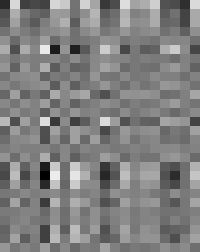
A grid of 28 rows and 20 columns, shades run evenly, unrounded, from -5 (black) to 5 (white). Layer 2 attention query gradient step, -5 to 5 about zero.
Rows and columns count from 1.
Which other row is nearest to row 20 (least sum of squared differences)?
19
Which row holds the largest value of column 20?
1
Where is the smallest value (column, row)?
5, 20
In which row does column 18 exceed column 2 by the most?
6
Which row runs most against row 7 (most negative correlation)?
17
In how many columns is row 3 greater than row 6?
11
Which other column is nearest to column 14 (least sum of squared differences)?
15
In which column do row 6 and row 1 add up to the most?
7
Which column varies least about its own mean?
14
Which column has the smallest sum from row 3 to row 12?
8
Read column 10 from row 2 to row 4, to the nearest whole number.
2 2 1
